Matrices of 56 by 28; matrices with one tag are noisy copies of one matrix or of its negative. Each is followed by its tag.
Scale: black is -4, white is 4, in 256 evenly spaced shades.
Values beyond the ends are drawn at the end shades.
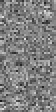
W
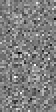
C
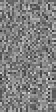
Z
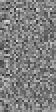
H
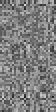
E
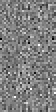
Z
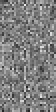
E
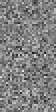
C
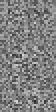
C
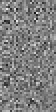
H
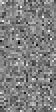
W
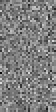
Z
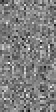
E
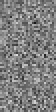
C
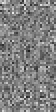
E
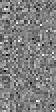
H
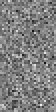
C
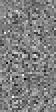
C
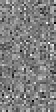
E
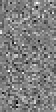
C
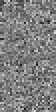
W
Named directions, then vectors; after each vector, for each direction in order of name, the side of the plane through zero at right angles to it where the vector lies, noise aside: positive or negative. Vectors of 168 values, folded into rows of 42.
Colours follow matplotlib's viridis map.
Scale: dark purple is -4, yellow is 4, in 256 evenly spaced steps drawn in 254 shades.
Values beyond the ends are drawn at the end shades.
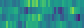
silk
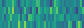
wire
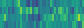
negative, negative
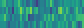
negative, negative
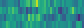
positive, positive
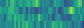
positive, positive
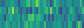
positive, positive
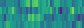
positive, positive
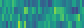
negative, positive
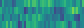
positive, negative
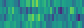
positive, positive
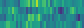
positive, positive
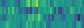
positive, positive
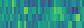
negative, positive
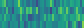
negative, negative
